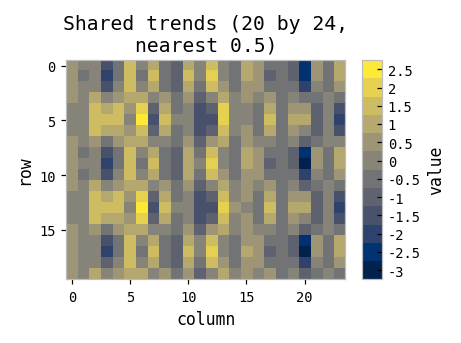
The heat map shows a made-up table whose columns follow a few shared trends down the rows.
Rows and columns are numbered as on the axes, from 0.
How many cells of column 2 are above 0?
11
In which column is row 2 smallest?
20
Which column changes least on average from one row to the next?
18
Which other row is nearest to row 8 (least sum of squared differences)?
0
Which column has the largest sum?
5
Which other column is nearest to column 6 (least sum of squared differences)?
13
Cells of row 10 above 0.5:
4
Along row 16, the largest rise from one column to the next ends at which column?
21
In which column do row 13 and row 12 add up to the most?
6
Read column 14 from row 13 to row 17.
0.5 0 0 -0.5 -0.5
